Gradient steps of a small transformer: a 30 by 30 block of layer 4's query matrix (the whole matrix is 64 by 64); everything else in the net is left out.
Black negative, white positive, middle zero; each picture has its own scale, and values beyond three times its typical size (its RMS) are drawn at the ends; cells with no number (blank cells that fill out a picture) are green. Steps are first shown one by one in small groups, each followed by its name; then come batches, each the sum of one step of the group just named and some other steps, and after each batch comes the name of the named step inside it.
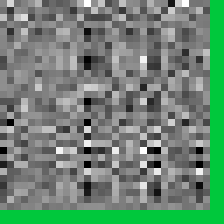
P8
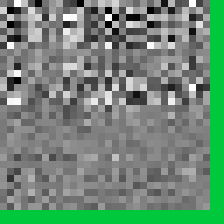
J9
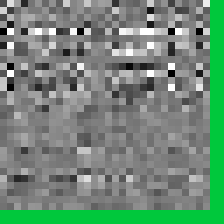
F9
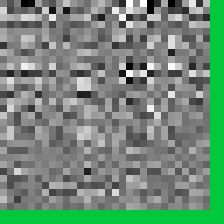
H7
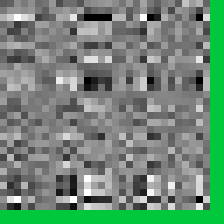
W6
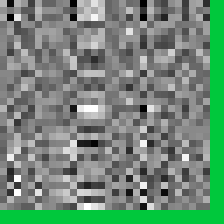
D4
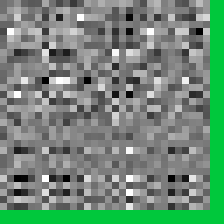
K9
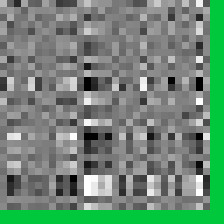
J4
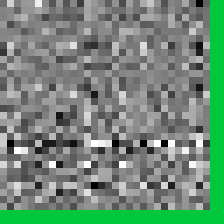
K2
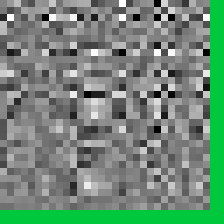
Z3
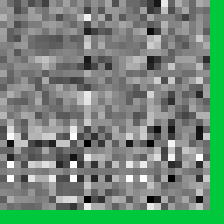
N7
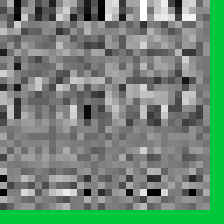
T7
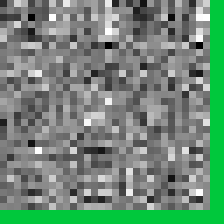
N7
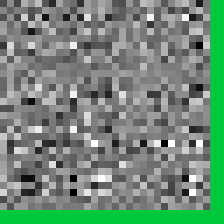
K2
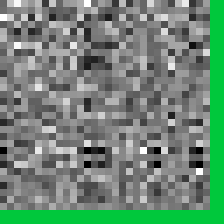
P8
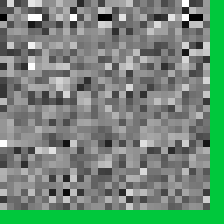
K9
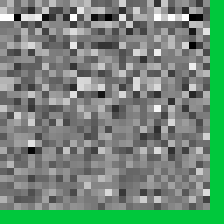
Z3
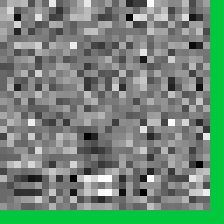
J4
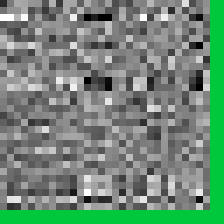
W6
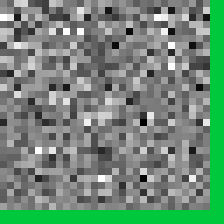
J9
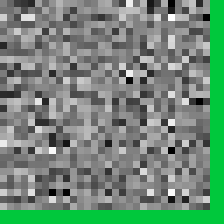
H7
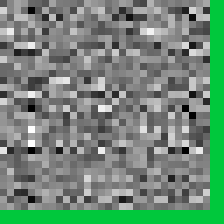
K9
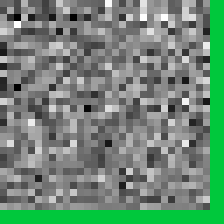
T7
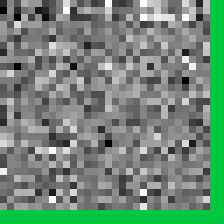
T7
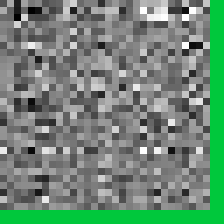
T7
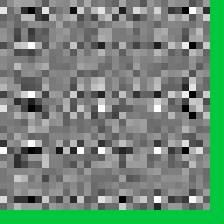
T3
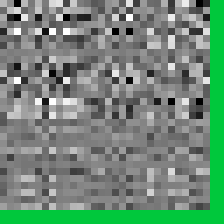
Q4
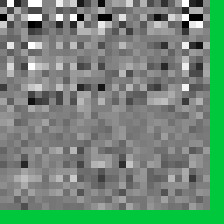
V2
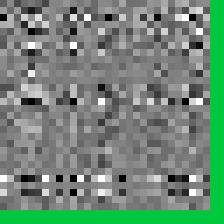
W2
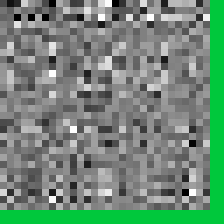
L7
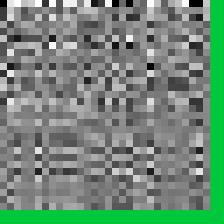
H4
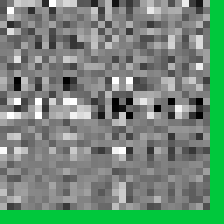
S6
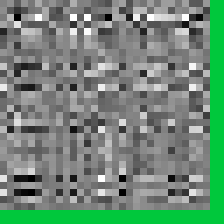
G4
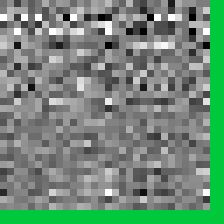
Q4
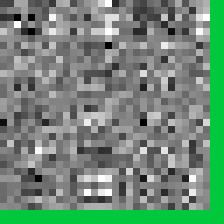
L7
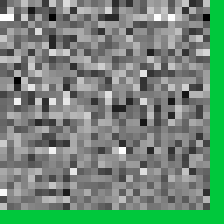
S6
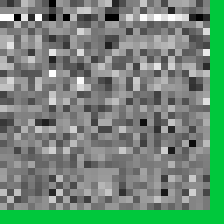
L7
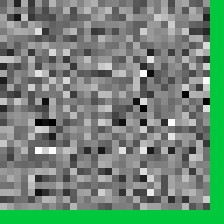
Q4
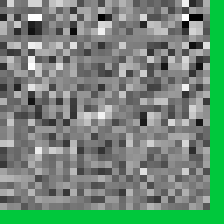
V2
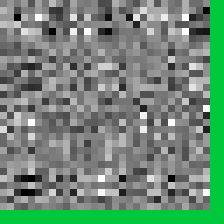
G4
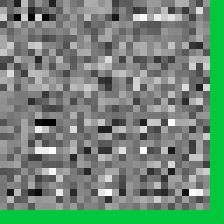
L7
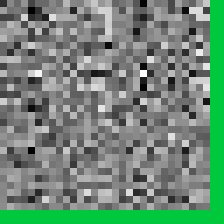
T3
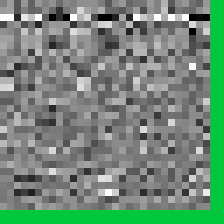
G4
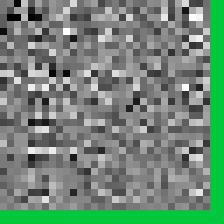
Q4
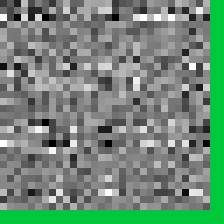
L7
